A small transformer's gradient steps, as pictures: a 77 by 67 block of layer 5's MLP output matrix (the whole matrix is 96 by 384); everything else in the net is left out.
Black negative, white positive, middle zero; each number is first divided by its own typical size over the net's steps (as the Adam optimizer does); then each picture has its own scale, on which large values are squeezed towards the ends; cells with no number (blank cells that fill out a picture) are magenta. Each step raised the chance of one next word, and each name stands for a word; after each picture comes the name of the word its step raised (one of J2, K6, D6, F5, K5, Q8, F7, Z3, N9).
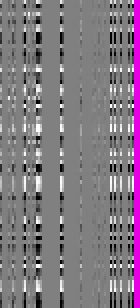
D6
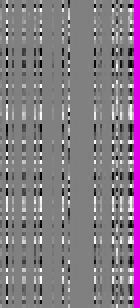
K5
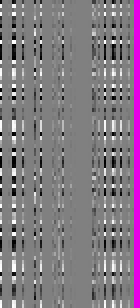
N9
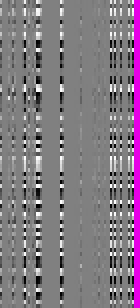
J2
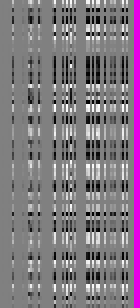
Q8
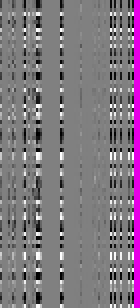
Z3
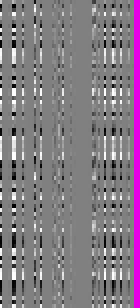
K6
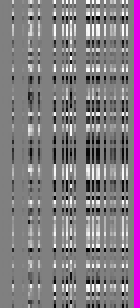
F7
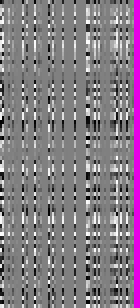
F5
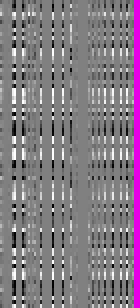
K6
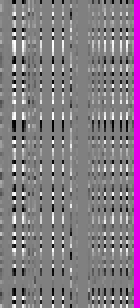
F5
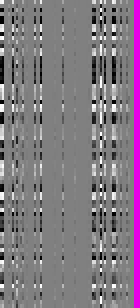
Q8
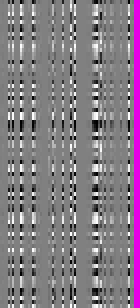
F5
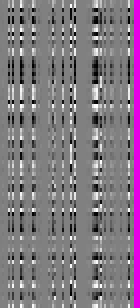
Q8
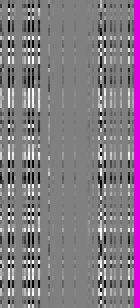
K6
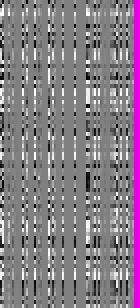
K6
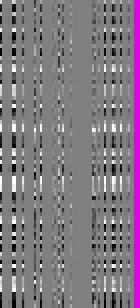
D6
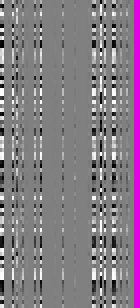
K6
